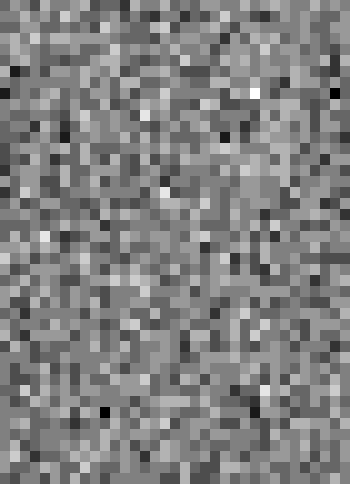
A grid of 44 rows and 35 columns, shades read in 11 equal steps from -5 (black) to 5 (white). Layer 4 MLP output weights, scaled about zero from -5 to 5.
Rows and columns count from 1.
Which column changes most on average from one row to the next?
3
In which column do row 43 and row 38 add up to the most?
9
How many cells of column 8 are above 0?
13
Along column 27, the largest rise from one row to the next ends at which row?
36
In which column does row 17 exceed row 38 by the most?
26
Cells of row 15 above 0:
14
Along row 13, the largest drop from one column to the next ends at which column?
23
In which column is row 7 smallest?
2
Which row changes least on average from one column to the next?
33
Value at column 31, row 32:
0
